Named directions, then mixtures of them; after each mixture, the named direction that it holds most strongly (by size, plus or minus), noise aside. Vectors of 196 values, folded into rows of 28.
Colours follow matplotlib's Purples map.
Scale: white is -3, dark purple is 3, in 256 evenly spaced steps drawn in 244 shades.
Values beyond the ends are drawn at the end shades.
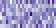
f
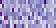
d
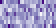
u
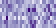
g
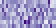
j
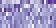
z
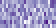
j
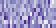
j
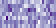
g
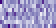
u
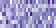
f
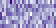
f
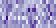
g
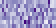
j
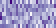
f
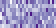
f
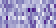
g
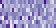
d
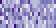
d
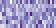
f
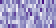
u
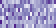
z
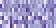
d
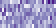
z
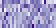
z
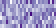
f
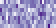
u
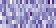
f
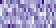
u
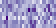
g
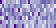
d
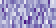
j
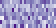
d
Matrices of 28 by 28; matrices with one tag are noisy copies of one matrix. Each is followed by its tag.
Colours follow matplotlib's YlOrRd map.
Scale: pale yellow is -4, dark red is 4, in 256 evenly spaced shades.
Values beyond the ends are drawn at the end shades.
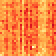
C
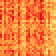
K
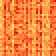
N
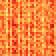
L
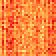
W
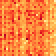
K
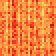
L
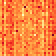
W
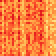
K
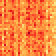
K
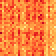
K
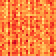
L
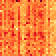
K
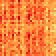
K
